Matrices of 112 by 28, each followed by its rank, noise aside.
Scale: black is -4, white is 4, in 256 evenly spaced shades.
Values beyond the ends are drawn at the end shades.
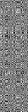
four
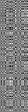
two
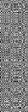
four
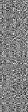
six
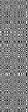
two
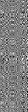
five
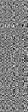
four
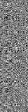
six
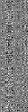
six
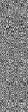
five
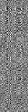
five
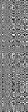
three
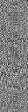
six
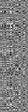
four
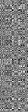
three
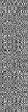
four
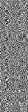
six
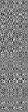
three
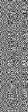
five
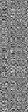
four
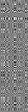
two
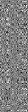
five
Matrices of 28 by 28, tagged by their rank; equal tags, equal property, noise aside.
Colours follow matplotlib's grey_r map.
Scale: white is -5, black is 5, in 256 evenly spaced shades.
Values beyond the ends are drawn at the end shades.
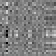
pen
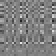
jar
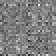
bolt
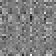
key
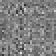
key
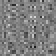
bolt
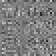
key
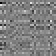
pen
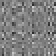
pen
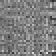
key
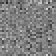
key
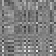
pen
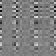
jar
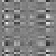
jar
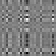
jar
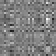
pen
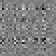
pen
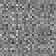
key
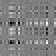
jar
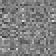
key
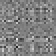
bolt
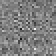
bolt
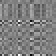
jar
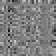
key
